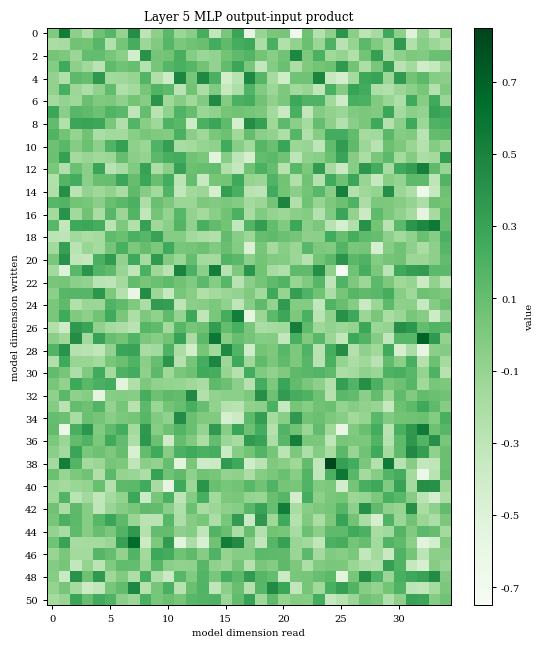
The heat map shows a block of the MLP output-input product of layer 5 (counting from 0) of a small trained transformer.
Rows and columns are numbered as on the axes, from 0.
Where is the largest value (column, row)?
24, 38
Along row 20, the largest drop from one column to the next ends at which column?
2
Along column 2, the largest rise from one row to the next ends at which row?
48
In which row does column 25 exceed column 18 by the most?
14
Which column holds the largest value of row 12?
32
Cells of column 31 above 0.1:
18
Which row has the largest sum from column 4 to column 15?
27
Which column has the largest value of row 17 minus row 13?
33
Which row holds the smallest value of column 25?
21
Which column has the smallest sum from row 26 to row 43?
23
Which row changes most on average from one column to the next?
0
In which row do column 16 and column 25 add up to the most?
25
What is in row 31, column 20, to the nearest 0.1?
0.3
